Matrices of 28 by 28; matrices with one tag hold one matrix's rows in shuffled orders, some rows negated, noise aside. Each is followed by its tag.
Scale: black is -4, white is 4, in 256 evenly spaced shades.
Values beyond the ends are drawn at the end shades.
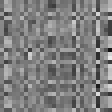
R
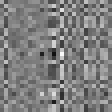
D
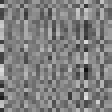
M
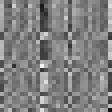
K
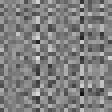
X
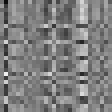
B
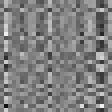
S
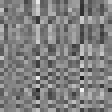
X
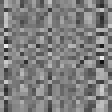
S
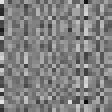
M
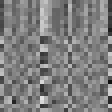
K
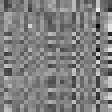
R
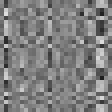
S
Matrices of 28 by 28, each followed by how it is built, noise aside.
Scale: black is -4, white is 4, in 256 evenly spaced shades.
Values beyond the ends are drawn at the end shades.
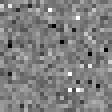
sparse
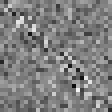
banded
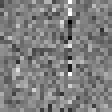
uneven columns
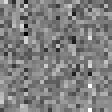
uneven columns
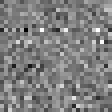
uneven rows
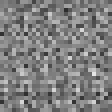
repeating columns
